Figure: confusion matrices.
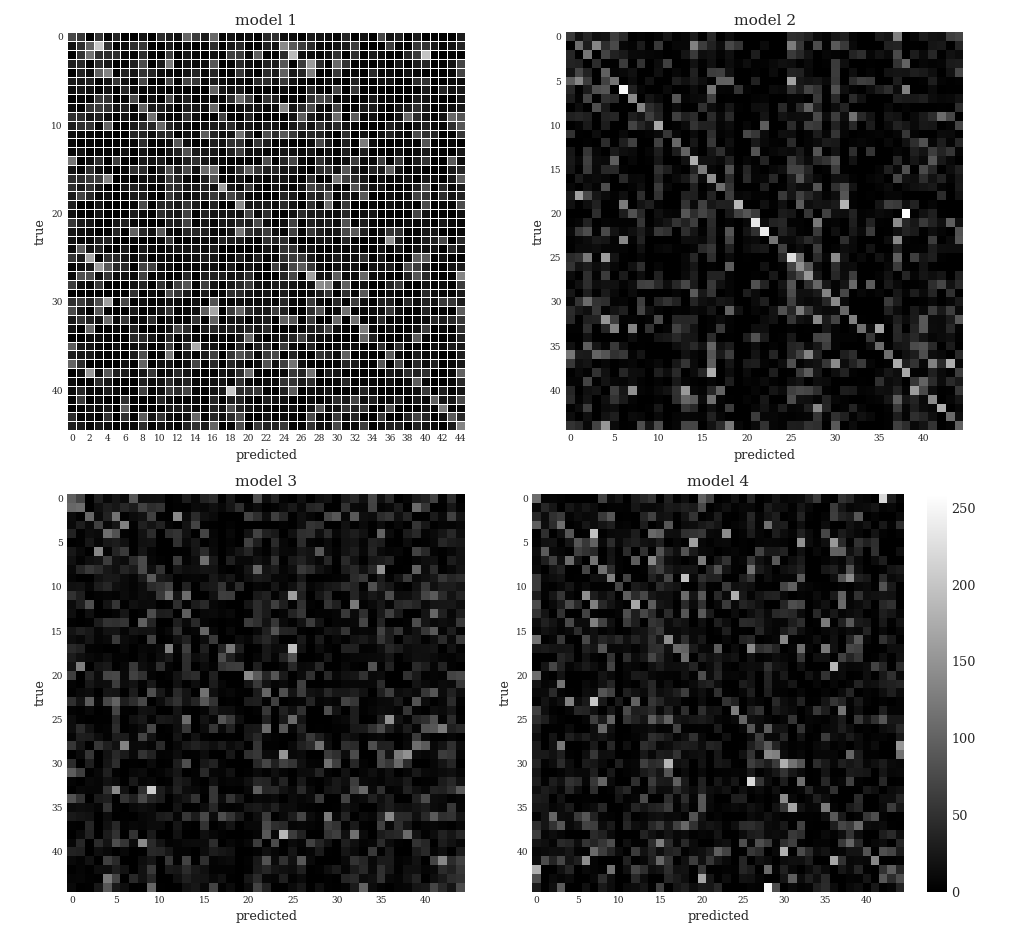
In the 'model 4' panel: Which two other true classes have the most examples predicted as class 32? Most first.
5, 17
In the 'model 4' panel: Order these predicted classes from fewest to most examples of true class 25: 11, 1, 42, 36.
36, 1, 11, 42
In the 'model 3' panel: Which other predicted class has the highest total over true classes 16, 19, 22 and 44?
9
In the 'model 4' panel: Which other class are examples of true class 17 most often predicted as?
26
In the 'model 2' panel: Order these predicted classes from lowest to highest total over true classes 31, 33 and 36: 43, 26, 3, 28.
28, 43, 3, 26
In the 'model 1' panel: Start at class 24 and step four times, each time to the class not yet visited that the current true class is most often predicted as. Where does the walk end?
44
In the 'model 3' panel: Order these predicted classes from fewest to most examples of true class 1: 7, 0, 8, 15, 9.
15, 7, 9, 8, 0
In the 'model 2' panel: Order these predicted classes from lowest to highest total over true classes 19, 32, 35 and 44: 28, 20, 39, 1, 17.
20, 1, 17, 39, 28
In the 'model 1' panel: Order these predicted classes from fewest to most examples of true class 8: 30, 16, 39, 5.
5, 39, 30, 16
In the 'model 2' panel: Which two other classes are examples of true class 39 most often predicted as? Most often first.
40, 2
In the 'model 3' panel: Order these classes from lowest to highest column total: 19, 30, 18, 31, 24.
19, 30, 18, 31, 24
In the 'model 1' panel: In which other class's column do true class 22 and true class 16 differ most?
4
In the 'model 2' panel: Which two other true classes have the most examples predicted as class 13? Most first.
40, 41
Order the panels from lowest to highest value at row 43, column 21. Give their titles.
model 1, model 4, model 3, model 2
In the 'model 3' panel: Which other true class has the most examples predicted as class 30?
2
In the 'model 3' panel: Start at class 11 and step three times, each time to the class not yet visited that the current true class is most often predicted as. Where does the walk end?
29
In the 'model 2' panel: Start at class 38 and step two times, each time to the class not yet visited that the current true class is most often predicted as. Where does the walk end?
26
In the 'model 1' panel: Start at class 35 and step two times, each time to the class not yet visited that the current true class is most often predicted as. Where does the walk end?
0
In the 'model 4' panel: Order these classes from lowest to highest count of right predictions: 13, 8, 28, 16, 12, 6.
6, 13, 28, 8, 16, 12
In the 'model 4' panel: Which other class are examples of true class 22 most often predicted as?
8
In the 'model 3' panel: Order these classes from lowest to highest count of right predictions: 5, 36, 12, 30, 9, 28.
5, 12, 30, 9, 28, 36
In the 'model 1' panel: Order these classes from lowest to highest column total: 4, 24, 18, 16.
18, 4, 24, 16
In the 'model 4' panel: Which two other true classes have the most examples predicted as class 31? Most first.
35, 30
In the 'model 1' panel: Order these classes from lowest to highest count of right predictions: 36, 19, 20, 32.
20, 36, 32, 19
